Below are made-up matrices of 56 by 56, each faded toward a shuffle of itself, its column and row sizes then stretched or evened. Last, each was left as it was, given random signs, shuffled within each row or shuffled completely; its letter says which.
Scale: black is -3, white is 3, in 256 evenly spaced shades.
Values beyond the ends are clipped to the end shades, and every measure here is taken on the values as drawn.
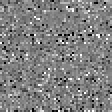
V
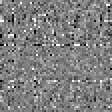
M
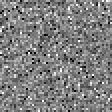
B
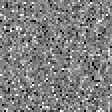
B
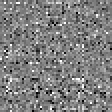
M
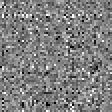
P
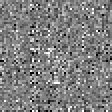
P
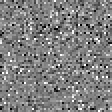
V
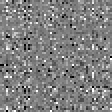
M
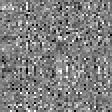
M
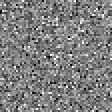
B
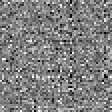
M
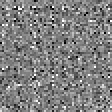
P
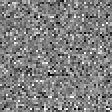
V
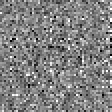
P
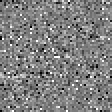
V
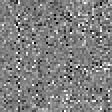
M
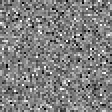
B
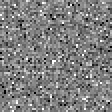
B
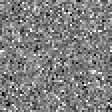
B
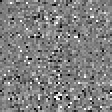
P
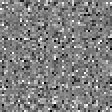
M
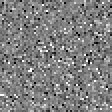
B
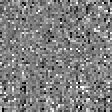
M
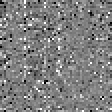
M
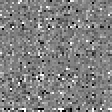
P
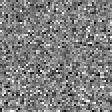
V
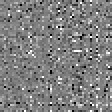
M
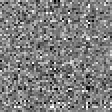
P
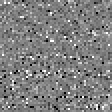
V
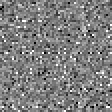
V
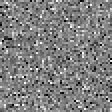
B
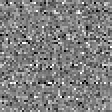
V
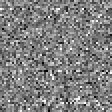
V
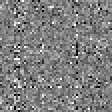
P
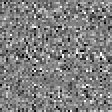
M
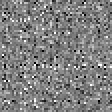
P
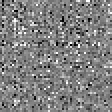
P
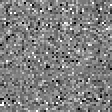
V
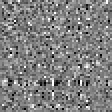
M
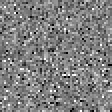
V
